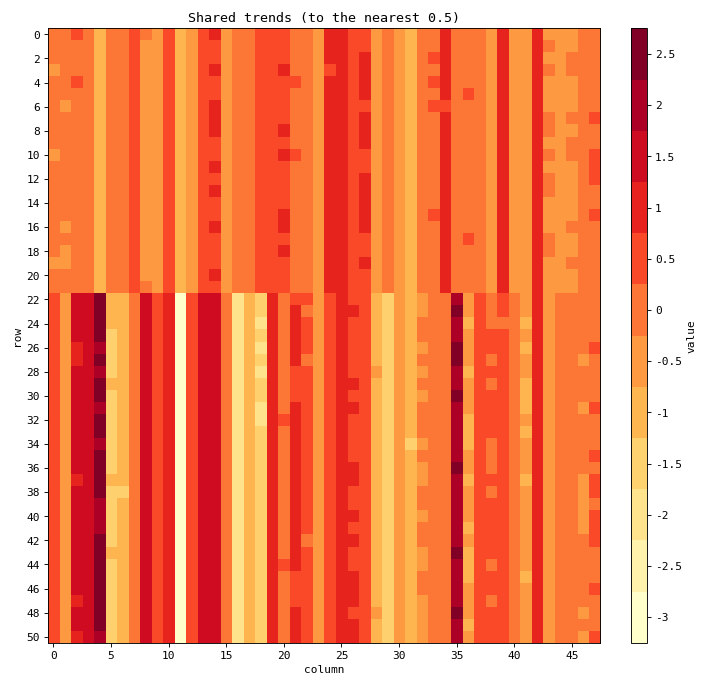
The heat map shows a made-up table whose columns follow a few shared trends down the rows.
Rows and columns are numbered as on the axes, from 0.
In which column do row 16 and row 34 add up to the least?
11
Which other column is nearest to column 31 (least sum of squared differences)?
28
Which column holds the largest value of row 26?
35
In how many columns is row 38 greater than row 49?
3
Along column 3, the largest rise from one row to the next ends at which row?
22
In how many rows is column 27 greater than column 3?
22
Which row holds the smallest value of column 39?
24
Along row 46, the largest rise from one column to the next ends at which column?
12
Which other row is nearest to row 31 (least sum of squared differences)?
40
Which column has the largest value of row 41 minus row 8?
4
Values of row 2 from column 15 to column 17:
-0.5 0 0
